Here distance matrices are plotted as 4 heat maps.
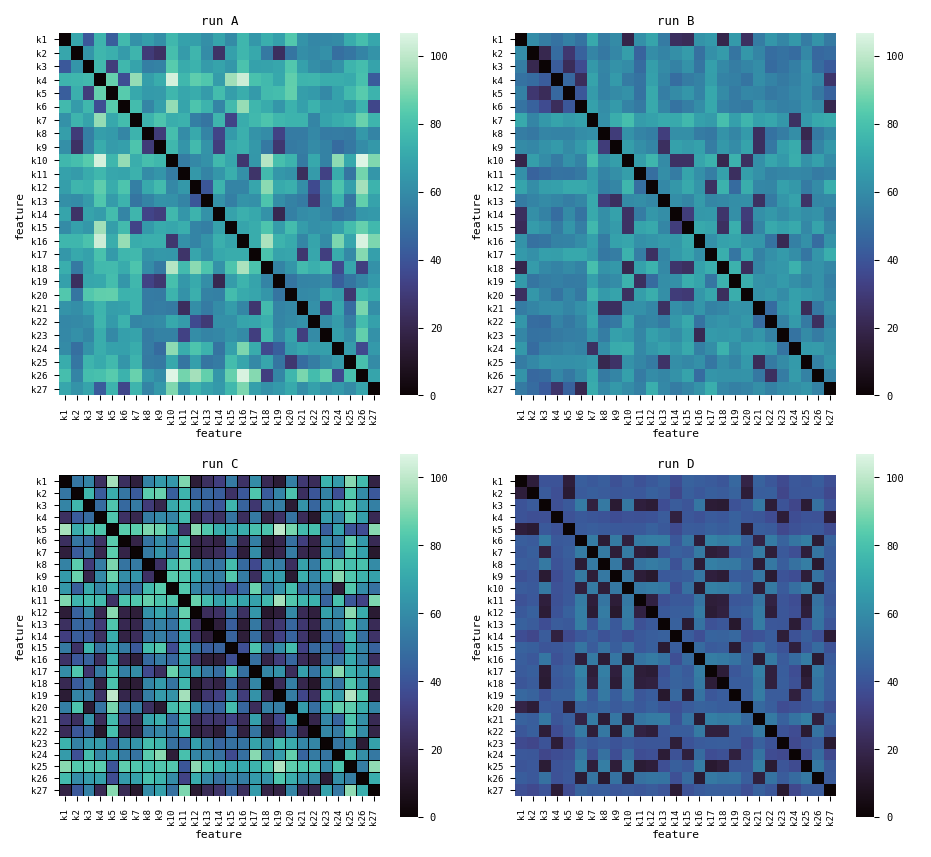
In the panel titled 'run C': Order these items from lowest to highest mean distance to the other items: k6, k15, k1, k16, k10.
k16, k6, k1, k15, k10
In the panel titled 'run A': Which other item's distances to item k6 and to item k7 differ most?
k4
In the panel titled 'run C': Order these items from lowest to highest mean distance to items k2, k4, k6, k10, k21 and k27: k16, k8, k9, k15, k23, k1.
k16, k1, k15, k23, k8, k9
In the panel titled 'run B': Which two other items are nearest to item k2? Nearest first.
k3, k5
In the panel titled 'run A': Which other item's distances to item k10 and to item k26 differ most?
k16
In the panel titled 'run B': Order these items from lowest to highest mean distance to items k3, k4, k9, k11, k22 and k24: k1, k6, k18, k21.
k6, k21, k1, k18
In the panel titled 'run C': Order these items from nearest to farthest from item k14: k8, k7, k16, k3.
k16, k7, k3, k8
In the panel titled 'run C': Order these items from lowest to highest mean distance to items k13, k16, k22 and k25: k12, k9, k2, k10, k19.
k12, k19, k2, k10, k9
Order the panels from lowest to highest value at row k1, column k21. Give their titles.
run C, run D, run B, run A
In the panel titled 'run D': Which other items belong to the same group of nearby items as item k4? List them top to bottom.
k14, k23, k27
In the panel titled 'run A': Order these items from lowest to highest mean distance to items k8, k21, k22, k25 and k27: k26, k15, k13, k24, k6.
k13, k6, k24, k15, k26
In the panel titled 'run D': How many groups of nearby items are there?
5
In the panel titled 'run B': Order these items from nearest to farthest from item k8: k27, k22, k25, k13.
k25, k13, k22, k27
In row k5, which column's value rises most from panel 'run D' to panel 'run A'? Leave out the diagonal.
k20
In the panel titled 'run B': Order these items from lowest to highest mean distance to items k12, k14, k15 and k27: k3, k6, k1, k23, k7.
k1, k6, k3, k23, k7
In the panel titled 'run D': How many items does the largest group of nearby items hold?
9
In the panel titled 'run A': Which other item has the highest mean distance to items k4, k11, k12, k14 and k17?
k26
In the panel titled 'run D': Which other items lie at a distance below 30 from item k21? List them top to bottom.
k6, k8, k10, k16, k26
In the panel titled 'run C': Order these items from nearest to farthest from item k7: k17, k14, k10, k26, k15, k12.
k12, k14, k15, k10, k17, k26
